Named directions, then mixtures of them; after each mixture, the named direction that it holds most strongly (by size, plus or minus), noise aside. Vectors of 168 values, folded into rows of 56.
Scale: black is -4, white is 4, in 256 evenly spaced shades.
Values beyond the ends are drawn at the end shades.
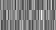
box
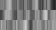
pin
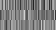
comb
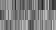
pin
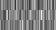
box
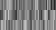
pin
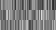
box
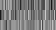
comb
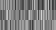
box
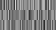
comb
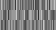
box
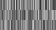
comb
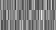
box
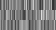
comb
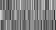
comb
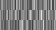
box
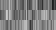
pin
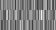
box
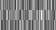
box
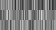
box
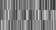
pin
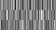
box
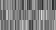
box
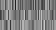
comb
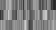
pin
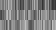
pin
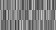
box
